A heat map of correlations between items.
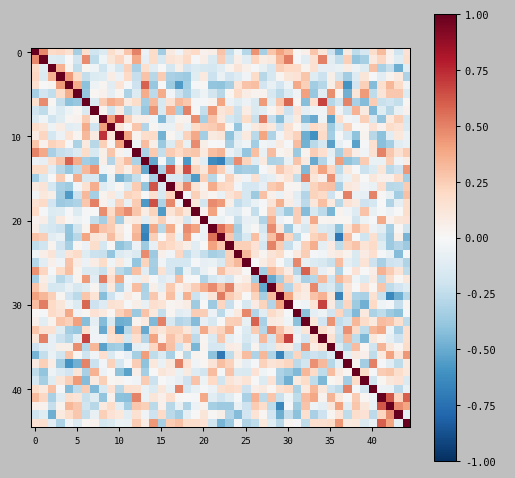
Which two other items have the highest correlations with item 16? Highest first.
14, 18
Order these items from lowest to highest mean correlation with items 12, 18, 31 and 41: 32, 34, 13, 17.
13, 32, 17, 34
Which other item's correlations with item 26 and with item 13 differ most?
22
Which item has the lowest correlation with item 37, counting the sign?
4
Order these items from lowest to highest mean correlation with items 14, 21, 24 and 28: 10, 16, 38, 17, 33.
10, 38, 17, 33, 16
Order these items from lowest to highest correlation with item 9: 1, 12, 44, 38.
44, 38, 1, 12
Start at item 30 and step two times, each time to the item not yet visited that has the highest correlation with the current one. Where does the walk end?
6
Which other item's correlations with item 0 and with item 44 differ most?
36
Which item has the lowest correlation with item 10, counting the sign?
33
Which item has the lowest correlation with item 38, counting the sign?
11
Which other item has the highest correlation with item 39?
5
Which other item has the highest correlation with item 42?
41
